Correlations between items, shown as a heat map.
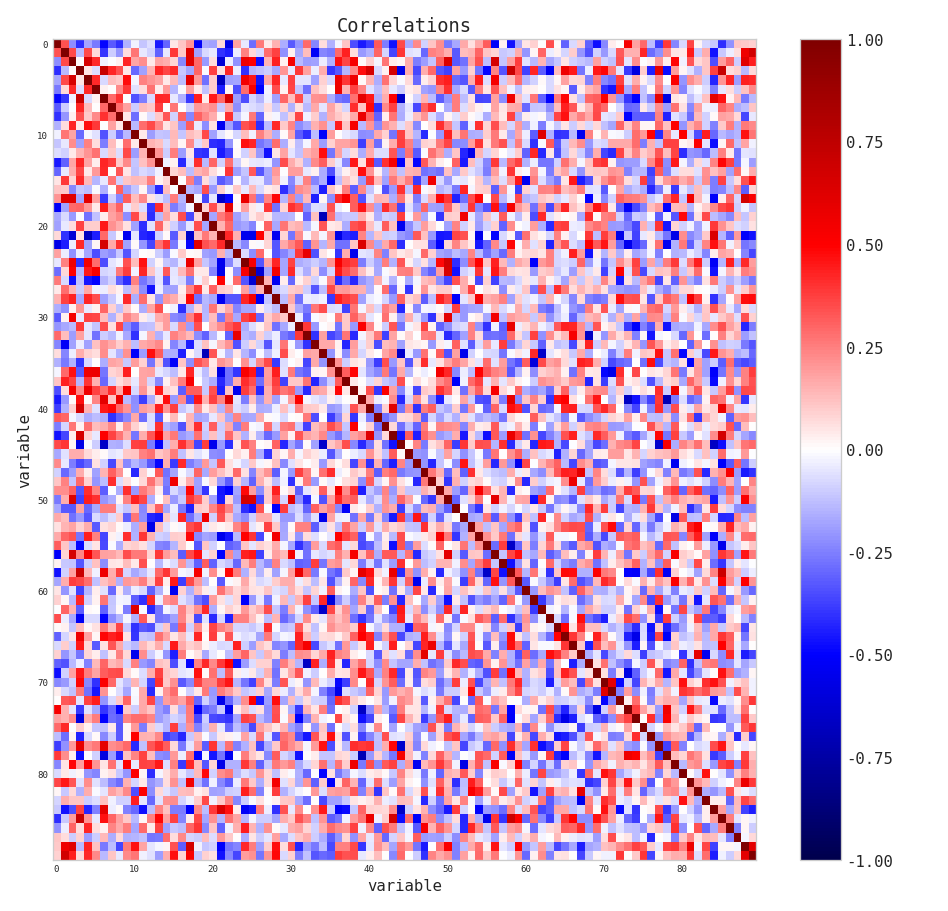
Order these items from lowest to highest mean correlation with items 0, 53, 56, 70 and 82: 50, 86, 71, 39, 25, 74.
39, 74, 25, 50, 86, 71
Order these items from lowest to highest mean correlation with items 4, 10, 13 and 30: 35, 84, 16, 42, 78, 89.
16, 84, 78, 35, 89, 42
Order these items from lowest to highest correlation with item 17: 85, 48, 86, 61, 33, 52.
33, 52, 61, 85, 48, 86
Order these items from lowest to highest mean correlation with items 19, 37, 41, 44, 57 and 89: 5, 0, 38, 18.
18, 38, 5, 0
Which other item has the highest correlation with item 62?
10
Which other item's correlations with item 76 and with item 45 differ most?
35
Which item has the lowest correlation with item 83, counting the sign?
67
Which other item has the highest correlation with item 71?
70
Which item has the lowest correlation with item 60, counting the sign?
15
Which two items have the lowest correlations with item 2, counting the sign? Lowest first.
21, 26
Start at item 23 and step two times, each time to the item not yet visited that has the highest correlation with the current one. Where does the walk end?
66
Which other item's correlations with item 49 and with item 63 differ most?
38
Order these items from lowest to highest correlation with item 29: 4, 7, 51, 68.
4, 7, 68, 51
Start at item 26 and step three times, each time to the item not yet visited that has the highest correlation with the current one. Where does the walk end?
6
